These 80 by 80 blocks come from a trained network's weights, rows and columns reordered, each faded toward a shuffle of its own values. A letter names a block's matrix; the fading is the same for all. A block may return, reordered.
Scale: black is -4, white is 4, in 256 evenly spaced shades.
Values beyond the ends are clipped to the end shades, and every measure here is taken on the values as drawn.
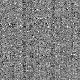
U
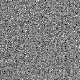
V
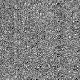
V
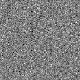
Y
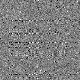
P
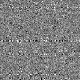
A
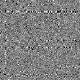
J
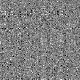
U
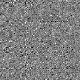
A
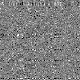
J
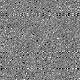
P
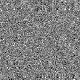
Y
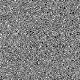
Y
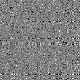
P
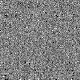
V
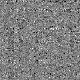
U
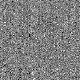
V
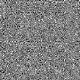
A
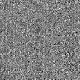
V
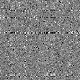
J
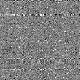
J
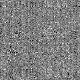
U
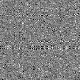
J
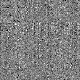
U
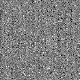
U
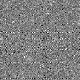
J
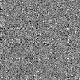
A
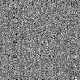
V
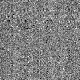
V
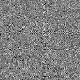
A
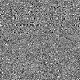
Y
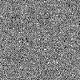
Y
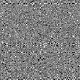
J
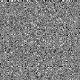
A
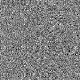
Y
